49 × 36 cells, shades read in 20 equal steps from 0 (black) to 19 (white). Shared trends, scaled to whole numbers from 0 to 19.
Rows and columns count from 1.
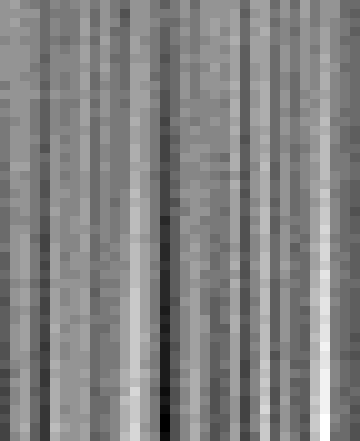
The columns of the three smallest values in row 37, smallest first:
17, 5, 25
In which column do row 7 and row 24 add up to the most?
33
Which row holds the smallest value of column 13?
2
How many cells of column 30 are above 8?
16
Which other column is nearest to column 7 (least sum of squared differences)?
8
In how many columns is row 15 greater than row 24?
11
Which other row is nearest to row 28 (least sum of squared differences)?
31
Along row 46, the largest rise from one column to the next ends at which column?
6
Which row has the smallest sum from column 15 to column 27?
47
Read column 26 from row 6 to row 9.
12 12 11 11
